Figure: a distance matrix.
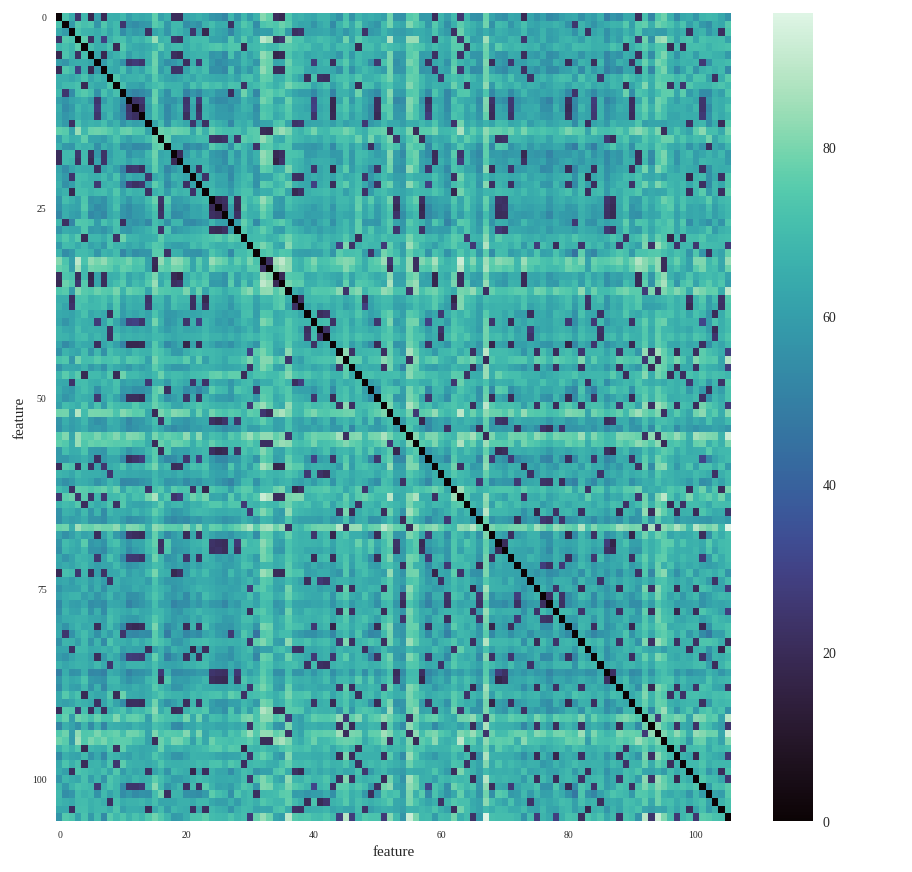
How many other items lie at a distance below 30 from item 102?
3
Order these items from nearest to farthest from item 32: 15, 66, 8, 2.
15, 2, 66, 8
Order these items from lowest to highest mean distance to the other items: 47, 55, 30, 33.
30, 47, 33, 55
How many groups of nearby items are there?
12
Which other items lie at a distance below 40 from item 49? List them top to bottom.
17, 31, 102
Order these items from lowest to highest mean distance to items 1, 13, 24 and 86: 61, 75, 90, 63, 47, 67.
90, 61, 75, 63, 47, 67
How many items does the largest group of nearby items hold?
16
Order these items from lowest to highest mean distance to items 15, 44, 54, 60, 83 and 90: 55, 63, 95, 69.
95, 69, 63, 55
